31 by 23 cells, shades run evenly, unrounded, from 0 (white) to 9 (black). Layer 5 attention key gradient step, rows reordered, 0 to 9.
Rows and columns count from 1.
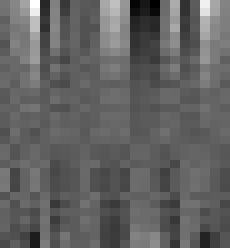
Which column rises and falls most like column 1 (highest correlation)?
20
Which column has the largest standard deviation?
4
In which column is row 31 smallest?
16
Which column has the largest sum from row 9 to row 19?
14
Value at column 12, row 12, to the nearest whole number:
5
